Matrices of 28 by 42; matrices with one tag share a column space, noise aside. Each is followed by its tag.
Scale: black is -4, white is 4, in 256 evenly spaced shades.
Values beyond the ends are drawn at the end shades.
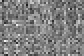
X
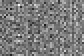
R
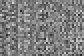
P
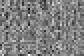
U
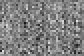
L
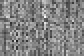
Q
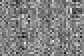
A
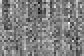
Q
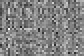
A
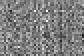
P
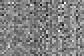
R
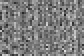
U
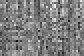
Q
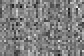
Q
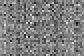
R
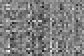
L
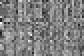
Q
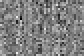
X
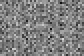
R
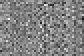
R
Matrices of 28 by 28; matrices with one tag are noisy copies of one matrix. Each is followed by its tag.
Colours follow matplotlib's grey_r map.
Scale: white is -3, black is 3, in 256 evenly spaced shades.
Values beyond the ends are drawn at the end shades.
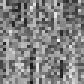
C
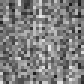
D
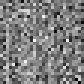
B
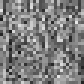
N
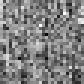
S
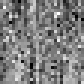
C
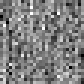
N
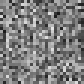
B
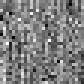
N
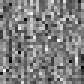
N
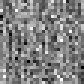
N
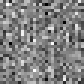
B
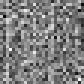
B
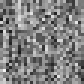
N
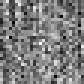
D
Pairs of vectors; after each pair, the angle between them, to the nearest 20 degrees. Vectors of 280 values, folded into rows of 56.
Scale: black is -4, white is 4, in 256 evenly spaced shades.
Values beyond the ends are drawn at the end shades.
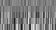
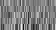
140 degrees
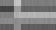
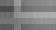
40 degrees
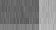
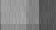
160 degrees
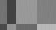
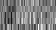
60 degrees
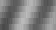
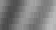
40 degrees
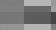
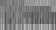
40 degrees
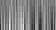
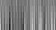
160 degrees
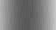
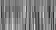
100 degrees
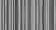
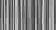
160 degrees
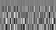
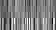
100 degrees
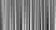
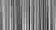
40 degrees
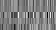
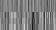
120 degrees
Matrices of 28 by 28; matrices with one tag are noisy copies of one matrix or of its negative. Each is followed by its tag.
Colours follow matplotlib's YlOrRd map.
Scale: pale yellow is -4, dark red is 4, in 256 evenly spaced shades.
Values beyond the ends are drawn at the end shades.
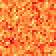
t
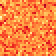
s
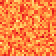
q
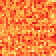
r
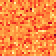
r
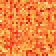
t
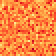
r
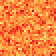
r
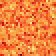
r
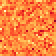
r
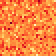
r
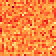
s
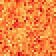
q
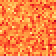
s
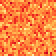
s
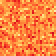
q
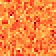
q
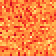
s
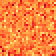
t
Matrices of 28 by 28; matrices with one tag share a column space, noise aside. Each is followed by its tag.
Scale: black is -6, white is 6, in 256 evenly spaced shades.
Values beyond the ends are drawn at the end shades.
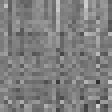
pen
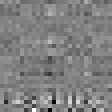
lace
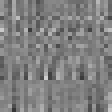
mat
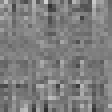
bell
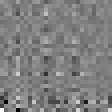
lace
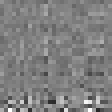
lace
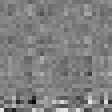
lace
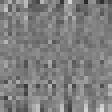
bell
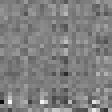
lace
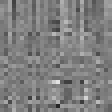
pen
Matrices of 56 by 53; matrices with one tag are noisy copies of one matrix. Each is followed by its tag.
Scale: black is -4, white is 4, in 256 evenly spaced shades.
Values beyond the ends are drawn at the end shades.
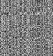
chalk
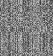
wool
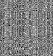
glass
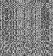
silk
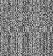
wool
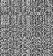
chalk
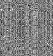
glass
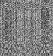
silk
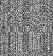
wool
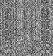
silk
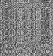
silk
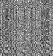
silk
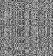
glass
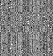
wool
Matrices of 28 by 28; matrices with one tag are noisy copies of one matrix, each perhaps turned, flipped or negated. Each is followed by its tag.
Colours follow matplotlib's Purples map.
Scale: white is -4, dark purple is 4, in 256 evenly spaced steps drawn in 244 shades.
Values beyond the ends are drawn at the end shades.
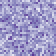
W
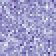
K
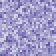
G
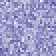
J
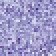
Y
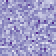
K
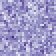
Y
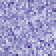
J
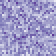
J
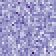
W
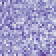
W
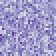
G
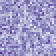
J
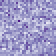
J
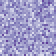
K
